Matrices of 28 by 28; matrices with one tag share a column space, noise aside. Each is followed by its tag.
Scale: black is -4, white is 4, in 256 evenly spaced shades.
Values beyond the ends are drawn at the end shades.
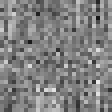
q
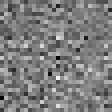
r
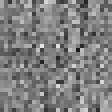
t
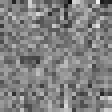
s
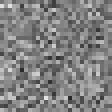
r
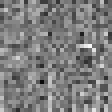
t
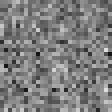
q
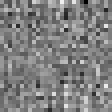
s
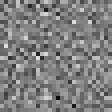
r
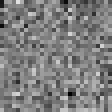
s
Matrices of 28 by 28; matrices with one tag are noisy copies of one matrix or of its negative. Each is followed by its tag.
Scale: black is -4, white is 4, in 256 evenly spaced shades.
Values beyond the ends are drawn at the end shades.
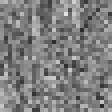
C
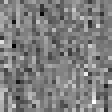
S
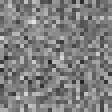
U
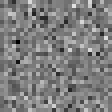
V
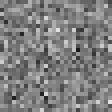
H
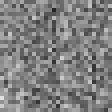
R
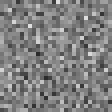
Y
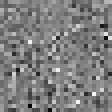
V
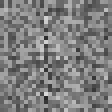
H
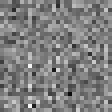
V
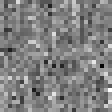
C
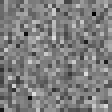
R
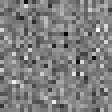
U
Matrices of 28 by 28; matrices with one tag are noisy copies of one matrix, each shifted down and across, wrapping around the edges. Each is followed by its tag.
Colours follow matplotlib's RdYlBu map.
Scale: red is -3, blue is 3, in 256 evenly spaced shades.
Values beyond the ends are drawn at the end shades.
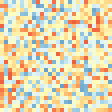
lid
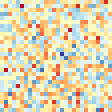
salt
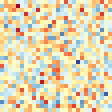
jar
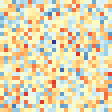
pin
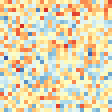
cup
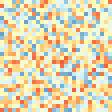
cup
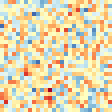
pin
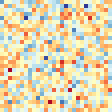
lid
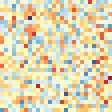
jar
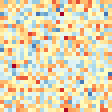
cup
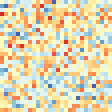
cup
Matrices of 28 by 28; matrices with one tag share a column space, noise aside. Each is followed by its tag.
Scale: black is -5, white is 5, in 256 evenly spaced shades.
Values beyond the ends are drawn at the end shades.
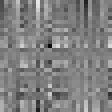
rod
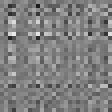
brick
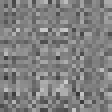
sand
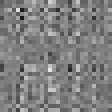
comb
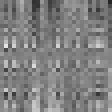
rod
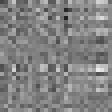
comb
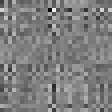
comb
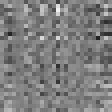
brick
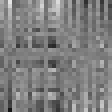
rod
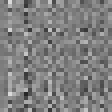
sand
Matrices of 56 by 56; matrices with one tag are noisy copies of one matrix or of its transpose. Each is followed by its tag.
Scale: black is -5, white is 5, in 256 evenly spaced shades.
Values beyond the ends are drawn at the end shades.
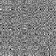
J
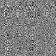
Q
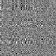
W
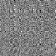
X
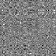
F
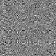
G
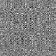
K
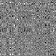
F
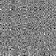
J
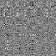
Q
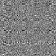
G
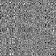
F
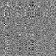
Q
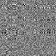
Q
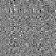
X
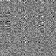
W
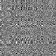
W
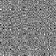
J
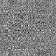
K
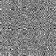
J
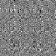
X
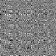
X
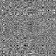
F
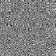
J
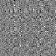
X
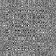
K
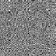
J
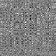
K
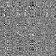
Q
